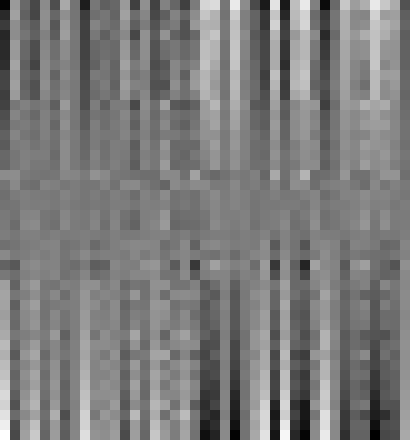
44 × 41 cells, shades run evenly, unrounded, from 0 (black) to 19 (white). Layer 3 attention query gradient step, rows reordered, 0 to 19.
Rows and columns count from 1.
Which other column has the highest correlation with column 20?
18
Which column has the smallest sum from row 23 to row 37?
31
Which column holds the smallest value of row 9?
29
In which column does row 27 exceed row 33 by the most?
22
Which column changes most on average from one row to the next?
17
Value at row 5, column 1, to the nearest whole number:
3
